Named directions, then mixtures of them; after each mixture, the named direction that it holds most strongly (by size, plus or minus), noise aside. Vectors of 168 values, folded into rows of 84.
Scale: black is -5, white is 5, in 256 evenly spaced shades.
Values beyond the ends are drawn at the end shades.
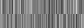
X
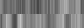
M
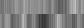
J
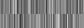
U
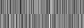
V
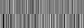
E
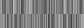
X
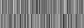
U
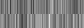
V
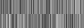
V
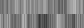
J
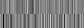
E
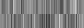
X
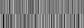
E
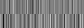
E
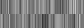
J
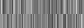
X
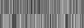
M
